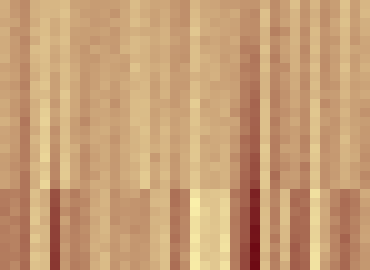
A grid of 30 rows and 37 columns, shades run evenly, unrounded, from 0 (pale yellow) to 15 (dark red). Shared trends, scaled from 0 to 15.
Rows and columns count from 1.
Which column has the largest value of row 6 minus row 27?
23
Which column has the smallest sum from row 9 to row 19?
5
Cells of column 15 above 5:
9
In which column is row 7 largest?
26
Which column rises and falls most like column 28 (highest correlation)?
37
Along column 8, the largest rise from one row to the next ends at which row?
22
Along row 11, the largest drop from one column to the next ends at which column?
27
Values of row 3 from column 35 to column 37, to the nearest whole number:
3 5 4
